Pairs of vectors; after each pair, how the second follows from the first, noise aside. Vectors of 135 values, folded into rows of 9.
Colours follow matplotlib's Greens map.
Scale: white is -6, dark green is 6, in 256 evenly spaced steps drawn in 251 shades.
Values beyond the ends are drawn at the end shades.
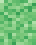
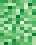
wrapped around, negated, scaled up.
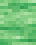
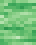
copied.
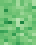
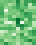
negated, scaled up.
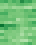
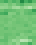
partly zeroed.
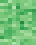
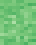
reversed, negated, shrunk.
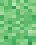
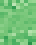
partly zeroed.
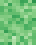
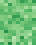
copied.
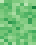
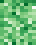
negated, scaled up.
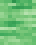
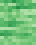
copied.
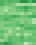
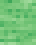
reversed, negated, shrunk.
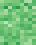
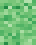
copied.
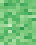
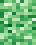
negated, scaled up.
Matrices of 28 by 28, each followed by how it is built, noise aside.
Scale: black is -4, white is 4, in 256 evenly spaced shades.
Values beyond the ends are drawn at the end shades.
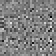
low rank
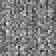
blocks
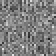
blocks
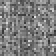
blocks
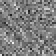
Toeplitz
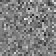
upper triangular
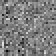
low rank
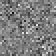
block diagonal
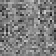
blocks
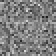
blocks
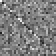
diagonal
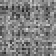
blocks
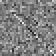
diagonal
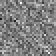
Toeplitz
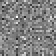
low rank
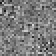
block diagonal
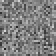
blocks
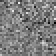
upper triangular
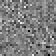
block diagonal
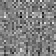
low rank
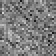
Toeplitz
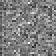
repeating rows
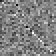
diagonal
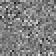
block diagonal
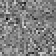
block diagonal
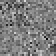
block diagonal
